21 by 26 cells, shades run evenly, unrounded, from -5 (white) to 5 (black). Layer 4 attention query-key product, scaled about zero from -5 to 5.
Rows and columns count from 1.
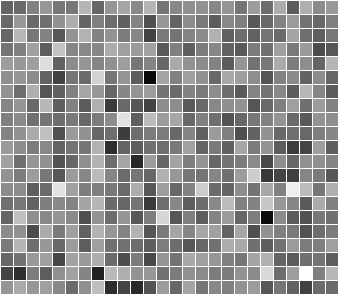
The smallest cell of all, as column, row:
24, 20
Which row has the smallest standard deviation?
2
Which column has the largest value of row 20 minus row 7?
8
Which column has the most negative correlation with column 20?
23
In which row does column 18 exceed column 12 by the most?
9
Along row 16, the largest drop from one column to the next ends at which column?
22
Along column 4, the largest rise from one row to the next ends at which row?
6
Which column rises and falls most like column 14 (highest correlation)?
10
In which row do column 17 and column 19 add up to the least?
17
